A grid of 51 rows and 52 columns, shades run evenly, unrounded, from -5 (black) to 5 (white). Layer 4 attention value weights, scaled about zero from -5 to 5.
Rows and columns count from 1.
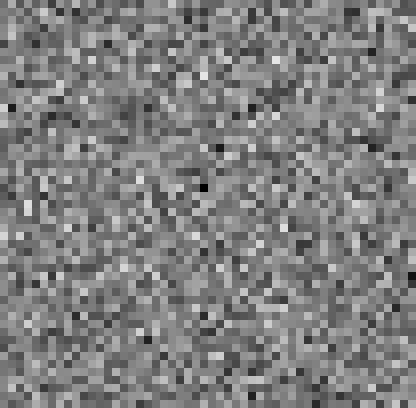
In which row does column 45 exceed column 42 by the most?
44
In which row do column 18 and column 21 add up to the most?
23
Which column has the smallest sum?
26
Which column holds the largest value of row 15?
35
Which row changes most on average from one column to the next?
8
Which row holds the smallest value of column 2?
14
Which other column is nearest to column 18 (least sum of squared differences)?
43
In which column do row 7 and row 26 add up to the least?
33
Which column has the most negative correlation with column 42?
41
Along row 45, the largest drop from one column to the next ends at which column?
29
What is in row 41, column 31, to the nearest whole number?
1
